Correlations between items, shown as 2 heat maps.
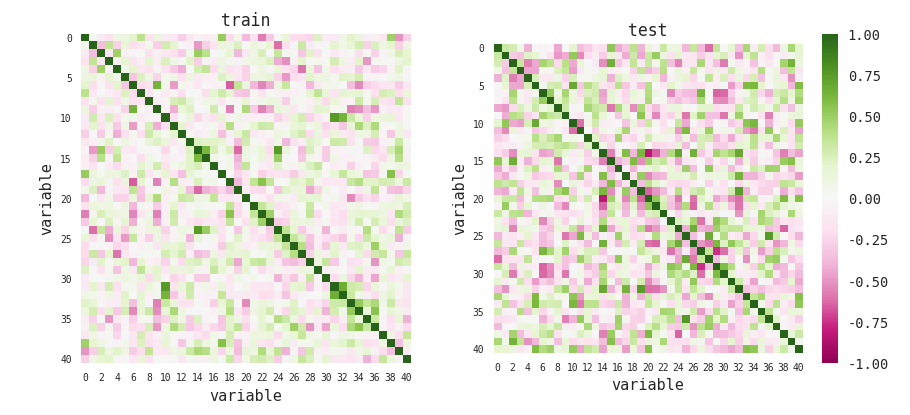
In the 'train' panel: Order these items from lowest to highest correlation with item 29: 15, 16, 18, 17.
15, 18, 17, 16
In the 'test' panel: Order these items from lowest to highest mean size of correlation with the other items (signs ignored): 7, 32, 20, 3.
3, 7, 32, 20
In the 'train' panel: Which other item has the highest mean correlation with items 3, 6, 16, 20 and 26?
9
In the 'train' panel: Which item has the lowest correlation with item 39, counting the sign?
0
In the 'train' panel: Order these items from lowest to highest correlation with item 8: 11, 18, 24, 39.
18, 24, 11, 39
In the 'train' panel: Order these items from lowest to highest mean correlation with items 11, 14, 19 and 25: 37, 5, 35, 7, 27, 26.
5, 7, 37, 27, 26, 35
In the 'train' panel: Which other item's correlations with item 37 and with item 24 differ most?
14
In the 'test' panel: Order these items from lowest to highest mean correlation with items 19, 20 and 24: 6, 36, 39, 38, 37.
36, 38, 39, 37, 6
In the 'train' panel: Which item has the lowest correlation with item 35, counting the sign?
3
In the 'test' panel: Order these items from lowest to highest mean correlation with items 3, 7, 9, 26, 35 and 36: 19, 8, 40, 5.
5, 40, 19, 8
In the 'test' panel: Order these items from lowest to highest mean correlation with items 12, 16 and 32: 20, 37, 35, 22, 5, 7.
22, 20, 35, 7, 5, 37
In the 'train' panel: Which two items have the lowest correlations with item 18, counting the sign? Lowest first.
6, 9
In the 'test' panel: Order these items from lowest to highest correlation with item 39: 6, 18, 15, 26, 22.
26, 6, 18, 22, 15
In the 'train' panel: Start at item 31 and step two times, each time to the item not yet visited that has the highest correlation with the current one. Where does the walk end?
32
